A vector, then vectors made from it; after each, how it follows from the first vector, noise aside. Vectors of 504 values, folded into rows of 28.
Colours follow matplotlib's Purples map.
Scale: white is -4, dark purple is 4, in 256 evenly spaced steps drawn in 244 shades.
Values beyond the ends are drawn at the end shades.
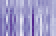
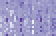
negated, partly zeroed.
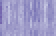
wrapped around, shrunk.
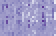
wrapped around, negated, partly zeroed.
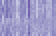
wrapped around, shrunk.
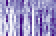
negated, scaled up.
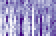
negated, scaled up.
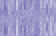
wrapped around, negated, shrunk.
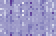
wrapped around, negated, partly zeroed.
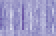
wrapped around, shrunk.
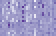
wrapped around, negated, partly zeroed.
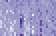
negated, partly zeroed.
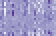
wrapped around, negated, partly zeroed.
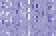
wrapped around, negated, partly zeroed.
